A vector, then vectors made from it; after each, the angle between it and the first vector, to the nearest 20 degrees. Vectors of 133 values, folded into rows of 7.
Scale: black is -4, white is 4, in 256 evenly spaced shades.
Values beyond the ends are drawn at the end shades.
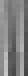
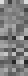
80 degrees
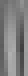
140 degrees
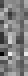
120 degrees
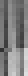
140 degrees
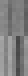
100 degrees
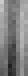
60 degrees
